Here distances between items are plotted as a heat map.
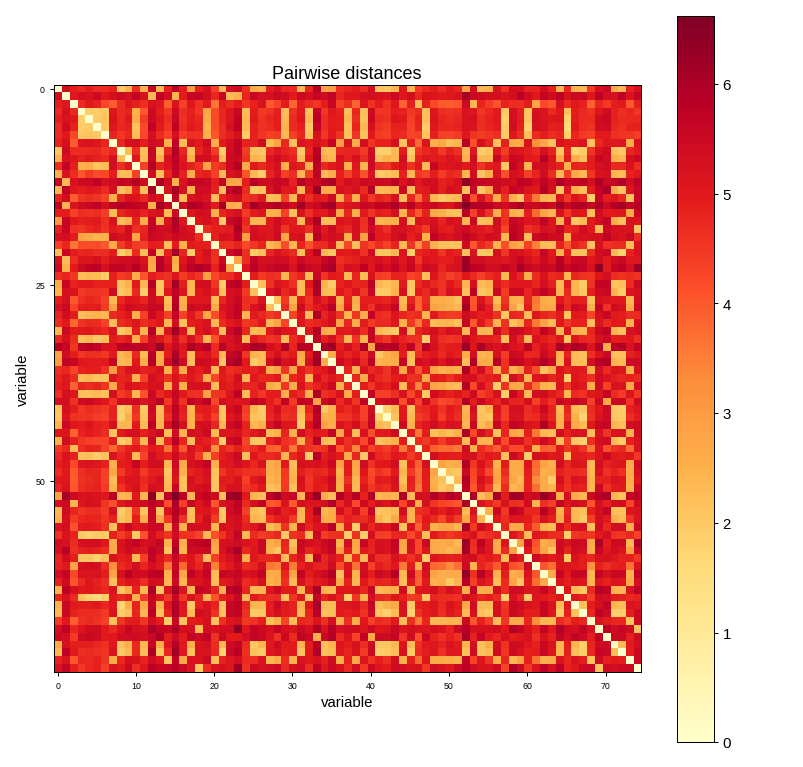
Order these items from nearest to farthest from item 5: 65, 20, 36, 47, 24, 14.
65, 47, 24, 20, 14, 36
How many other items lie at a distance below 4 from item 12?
4
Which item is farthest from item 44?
52
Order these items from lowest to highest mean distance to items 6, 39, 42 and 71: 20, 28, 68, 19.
19, 20, 68, 28
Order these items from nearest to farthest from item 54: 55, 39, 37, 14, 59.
55, 39, 37, 14, 59
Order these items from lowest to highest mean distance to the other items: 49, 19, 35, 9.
49, 9, 35, 19
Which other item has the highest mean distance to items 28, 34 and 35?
15
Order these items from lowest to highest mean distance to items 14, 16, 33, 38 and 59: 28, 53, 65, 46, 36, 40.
28, 36, 46, 40, 53, 65
